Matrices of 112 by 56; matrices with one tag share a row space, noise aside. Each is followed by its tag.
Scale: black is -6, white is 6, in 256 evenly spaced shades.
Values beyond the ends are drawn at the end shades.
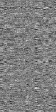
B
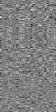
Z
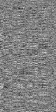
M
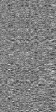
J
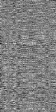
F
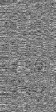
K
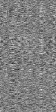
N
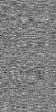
F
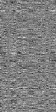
F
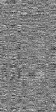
F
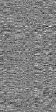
B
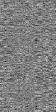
B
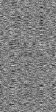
N
